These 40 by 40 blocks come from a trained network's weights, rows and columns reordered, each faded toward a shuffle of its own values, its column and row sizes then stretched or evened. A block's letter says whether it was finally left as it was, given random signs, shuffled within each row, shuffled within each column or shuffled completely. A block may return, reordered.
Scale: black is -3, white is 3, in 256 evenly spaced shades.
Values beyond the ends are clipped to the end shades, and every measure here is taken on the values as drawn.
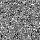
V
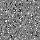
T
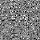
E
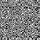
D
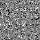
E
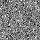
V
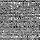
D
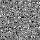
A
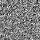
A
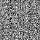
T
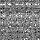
D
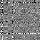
D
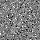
V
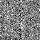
T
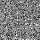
A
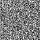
T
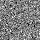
V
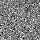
V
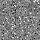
T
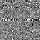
D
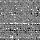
D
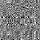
D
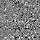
E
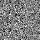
T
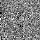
E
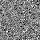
V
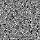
T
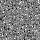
V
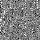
T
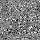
A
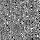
T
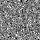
V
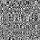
D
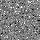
V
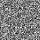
A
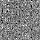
T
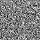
A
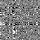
D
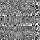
D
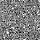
E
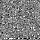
A
